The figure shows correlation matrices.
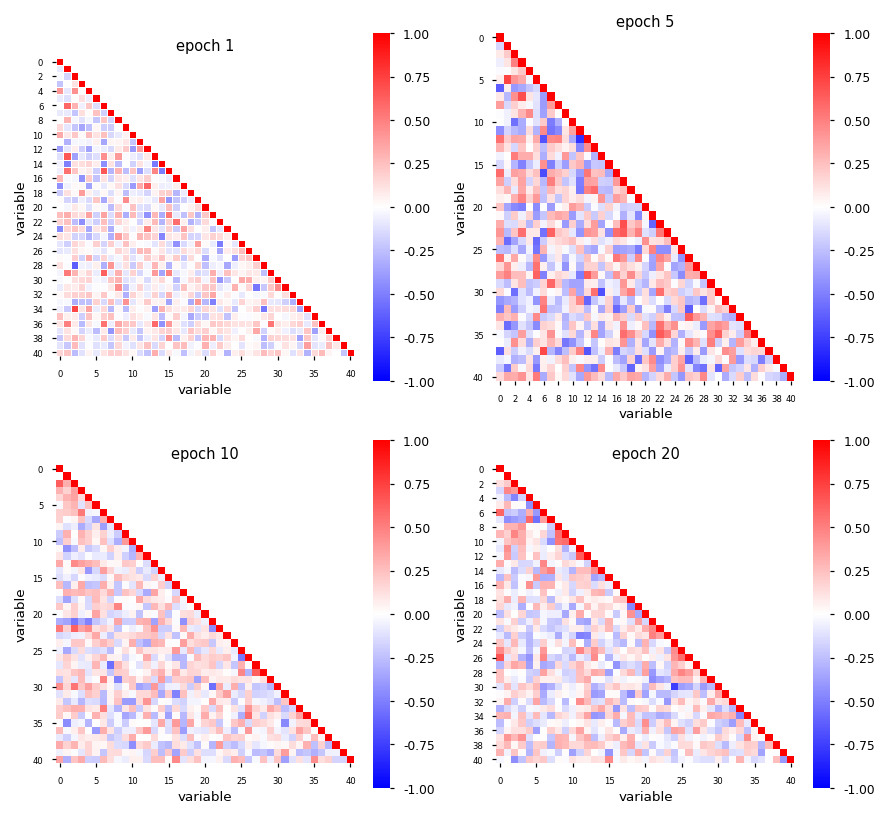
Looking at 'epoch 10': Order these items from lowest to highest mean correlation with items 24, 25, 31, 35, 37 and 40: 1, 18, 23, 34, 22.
1, 34, 22, 23, 18
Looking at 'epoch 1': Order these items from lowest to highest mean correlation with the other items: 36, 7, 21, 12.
7, 12, 21, 36
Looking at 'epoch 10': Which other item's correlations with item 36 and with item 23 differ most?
5
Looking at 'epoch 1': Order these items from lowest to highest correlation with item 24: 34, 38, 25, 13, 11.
34, 25, 38, 13, 11
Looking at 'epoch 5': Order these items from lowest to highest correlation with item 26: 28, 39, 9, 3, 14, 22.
9, 39, 3, 14, 28, 22
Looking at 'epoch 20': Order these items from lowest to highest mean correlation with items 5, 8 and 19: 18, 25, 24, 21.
18, 24, 25, 21
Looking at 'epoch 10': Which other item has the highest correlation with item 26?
34
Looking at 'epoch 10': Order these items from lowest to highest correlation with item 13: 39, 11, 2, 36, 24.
36, 11, 39, 24, 2
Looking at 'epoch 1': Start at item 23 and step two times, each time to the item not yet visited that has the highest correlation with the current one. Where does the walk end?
17
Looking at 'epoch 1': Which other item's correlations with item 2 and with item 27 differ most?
28
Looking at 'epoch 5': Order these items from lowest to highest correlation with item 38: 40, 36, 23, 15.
36, 23, 40, 15
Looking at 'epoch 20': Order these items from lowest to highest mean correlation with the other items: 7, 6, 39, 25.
7, 39, 6, 25
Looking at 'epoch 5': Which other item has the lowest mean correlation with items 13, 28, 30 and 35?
39
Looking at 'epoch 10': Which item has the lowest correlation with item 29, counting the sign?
8
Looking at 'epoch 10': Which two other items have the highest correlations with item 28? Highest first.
27, 25
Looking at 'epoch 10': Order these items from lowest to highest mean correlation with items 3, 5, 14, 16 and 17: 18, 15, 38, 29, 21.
21, 15, 38, 18, 29
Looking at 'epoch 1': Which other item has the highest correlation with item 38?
15
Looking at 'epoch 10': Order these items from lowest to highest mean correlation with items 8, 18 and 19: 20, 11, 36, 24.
36, 20, 24, 11
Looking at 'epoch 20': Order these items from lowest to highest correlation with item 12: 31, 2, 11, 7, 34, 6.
2, 6, 7, 31, 34, 11
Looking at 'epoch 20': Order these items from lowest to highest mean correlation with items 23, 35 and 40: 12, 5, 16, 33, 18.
16, 12, 5, 18, 33
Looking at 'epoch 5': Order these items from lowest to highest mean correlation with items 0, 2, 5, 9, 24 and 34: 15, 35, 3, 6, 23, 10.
6, 15, 10, 35, 3, 23
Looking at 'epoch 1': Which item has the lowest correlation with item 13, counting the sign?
14
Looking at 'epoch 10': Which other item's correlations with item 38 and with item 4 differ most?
10
